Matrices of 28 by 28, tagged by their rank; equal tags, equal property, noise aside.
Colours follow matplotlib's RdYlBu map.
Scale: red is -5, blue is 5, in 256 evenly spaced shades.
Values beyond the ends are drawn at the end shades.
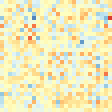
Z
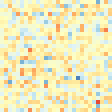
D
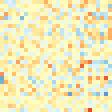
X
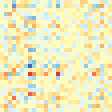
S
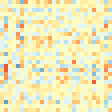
S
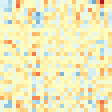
S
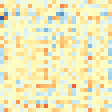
Z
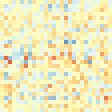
X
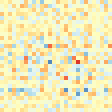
X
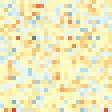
D
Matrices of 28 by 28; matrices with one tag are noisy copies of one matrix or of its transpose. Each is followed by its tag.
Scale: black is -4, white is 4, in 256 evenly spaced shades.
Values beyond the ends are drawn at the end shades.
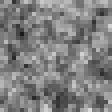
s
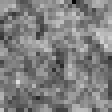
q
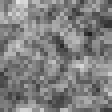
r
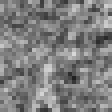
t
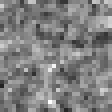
t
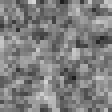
t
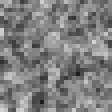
t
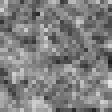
q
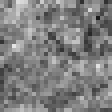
r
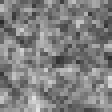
q
